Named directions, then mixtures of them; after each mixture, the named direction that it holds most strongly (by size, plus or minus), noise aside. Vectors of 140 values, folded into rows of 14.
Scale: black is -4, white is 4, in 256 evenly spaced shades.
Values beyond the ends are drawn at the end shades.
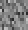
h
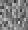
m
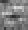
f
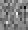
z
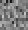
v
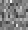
v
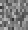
m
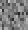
h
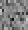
h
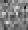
z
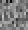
v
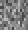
m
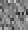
h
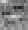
f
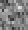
h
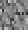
h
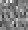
v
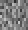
m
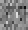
z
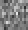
z
